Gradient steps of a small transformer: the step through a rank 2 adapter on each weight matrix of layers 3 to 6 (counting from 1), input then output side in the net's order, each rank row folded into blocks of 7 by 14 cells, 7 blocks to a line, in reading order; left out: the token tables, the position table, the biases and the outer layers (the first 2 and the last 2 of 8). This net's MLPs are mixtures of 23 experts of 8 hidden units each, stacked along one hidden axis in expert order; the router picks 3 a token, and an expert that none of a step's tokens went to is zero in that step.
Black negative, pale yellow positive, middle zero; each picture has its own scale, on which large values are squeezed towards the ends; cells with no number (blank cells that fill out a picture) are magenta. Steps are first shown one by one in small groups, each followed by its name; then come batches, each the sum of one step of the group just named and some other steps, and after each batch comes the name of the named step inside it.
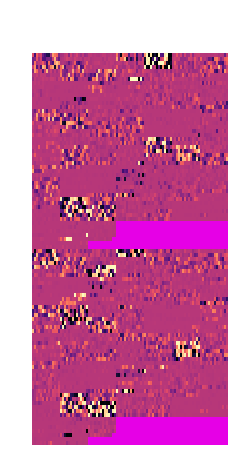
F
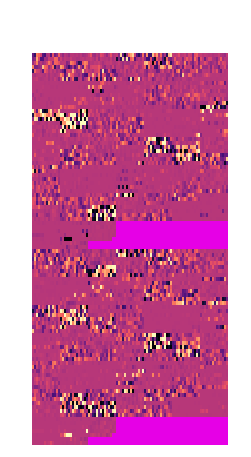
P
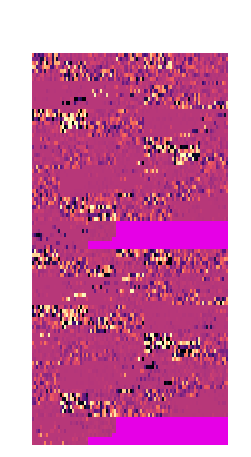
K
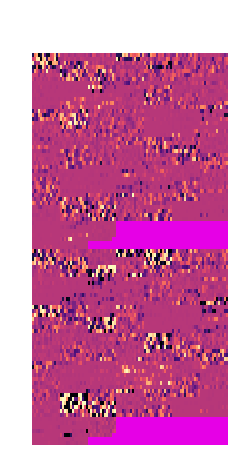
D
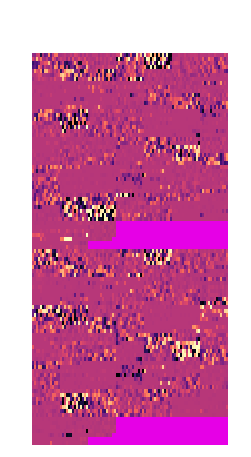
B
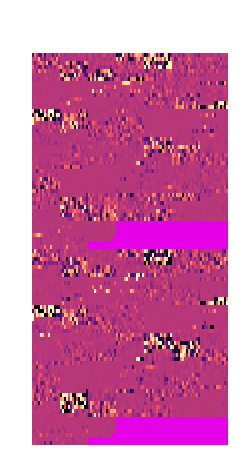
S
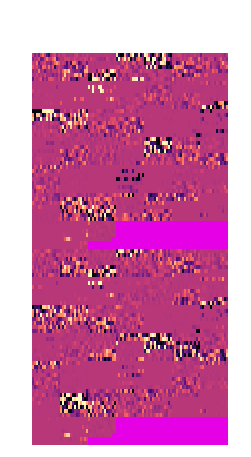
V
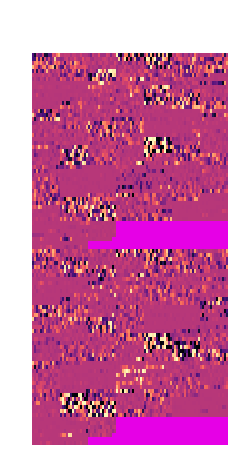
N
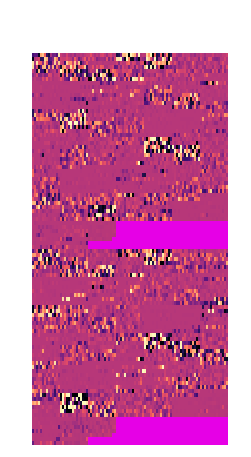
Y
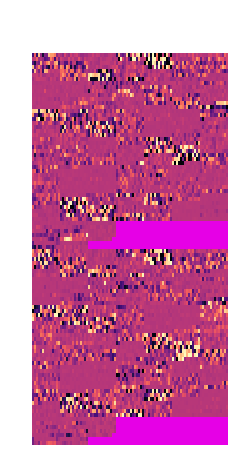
B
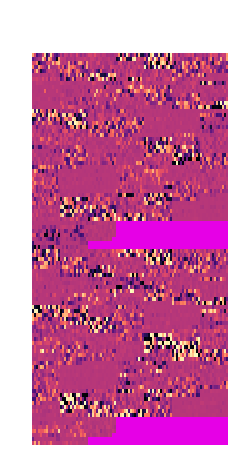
K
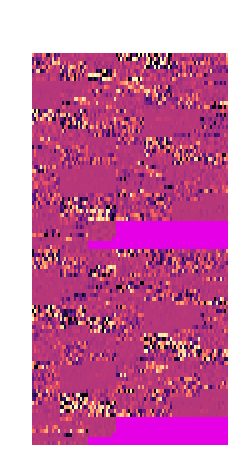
F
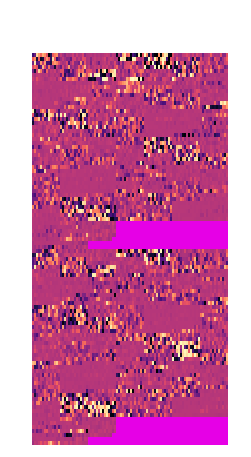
F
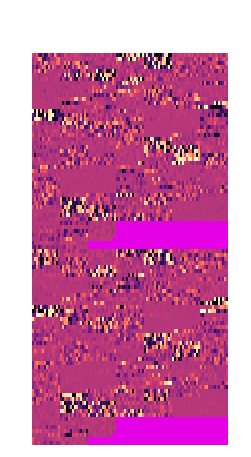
F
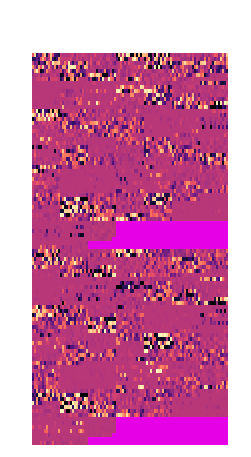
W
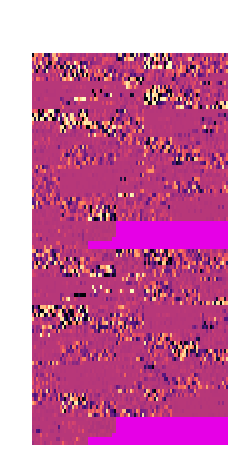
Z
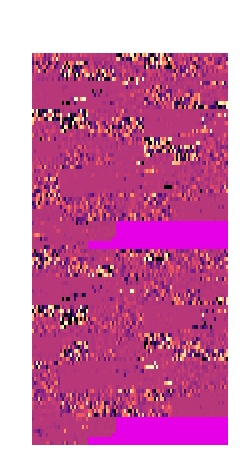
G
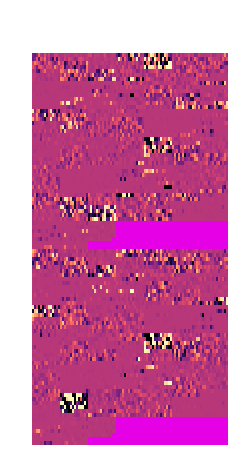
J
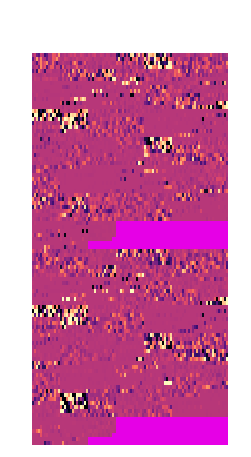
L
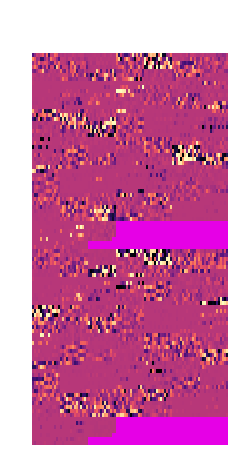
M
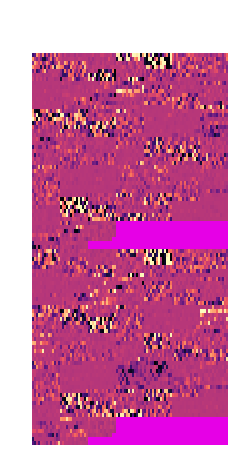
M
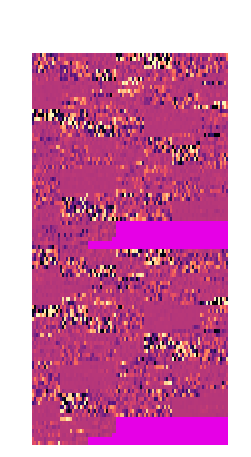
L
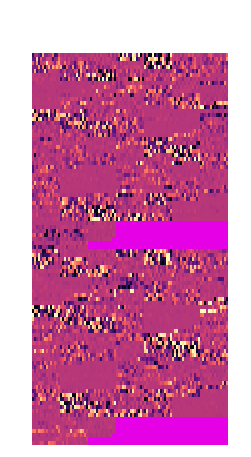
J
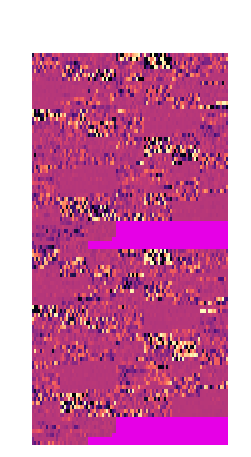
J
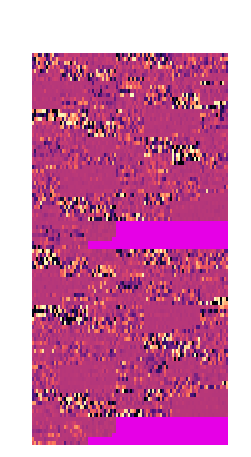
Z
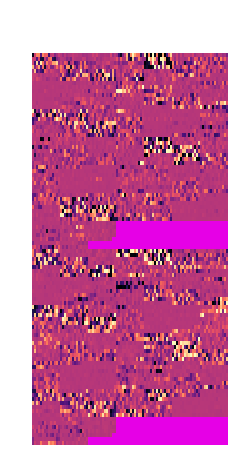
M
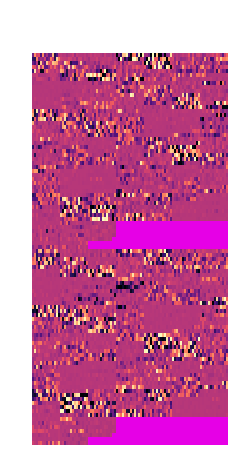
W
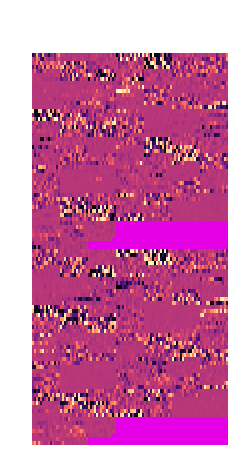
M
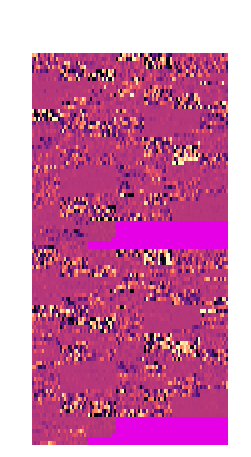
G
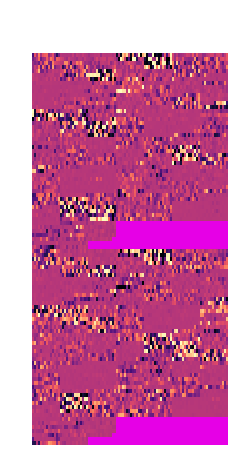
M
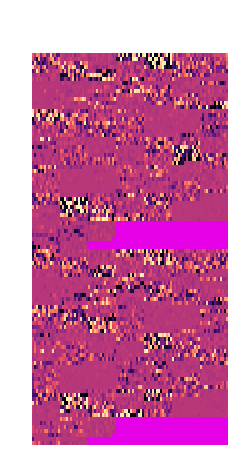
W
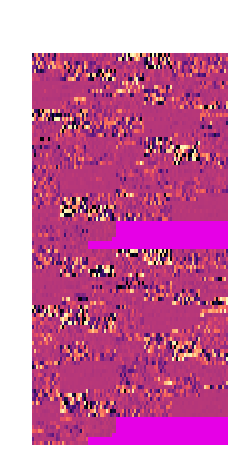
L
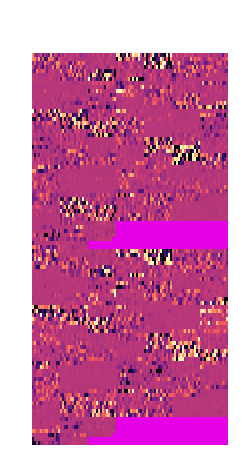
M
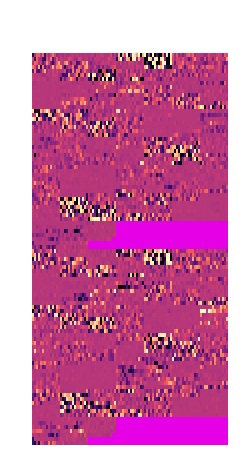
J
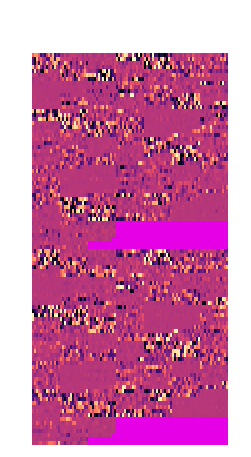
G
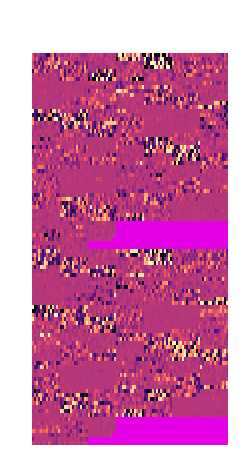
M
